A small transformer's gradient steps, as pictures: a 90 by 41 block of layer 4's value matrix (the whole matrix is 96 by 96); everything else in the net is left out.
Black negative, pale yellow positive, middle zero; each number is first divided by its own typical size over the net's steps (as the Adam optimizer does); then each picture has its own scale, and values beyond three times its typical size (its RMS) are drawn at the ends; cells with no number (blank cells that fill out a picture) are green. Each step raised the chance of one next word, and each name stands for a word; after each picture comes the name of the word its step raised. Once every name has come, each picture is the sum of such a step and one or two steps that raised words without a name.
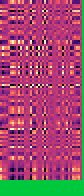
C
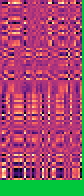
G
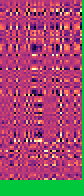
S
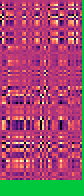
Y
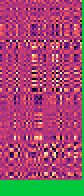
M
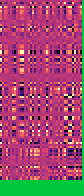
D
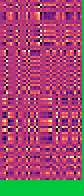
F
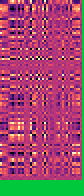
M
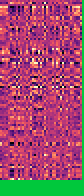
D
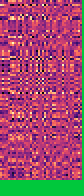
F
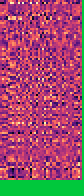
G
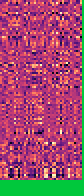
G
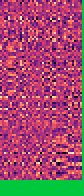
M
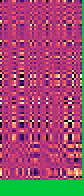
M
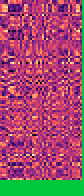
D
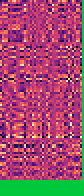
M
